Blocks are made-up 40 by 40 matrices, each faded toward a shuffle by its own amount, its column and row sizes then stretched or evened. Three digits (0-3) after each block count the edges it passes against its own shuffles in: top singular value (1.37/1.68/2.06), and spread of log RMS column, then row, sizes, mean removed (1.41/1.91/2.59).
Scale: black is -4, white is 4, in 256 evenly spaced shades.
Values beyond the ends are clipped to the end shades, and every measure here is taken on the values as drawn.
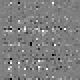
1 2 2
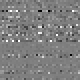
2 1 3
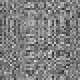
3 2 1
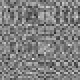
3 0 2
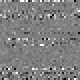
2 0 3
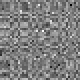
3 0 0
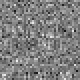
2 0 1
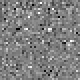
1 0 1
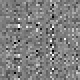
2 3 0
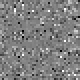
1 1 1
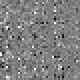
0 2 1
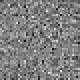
2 0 0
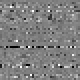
1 0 3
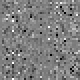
0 2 0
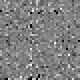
1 1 1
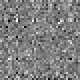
2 0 2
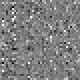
0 2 0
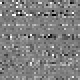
1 0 3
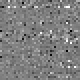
0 1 2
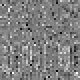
2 0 0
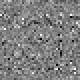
1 1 1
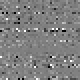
0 1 3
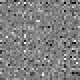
2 1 1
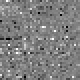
1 1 2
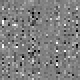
0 3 1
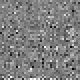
2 1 1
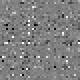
0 2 2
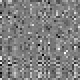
3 2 1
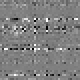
2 1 3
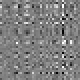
3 3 2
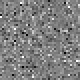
0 1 0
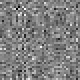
3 1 1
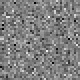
1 0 0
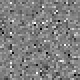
0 1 1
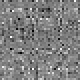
2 1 2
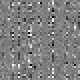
2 3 1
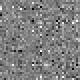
0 2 1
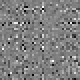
3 2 2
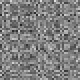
3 1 2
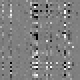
3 3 1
